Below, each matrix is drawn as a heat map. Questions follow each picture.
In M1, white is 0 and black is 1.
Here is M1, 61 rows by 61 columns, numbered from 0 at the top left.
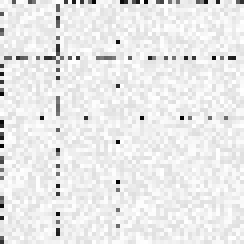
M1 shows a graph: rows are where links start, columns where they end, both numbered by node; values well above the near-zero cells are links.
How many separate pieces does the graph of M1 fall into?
3
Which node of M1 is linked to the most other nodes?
node 14
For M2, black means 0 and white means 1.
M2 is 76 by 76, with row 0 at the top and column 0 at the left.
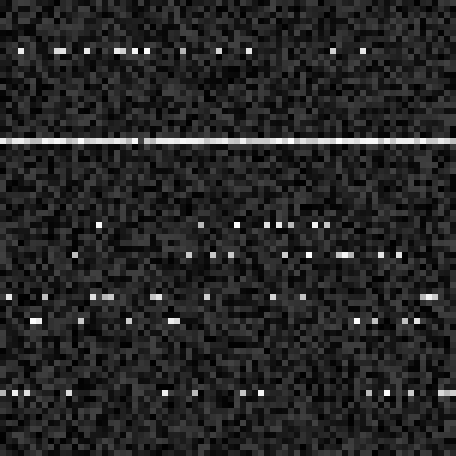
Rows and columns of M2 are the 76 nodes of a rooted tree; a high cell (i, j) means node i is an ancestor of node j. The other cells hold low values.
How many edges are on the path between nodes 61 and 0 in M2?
2
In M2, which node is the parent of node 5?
53
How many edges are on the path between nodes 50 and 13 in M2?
4
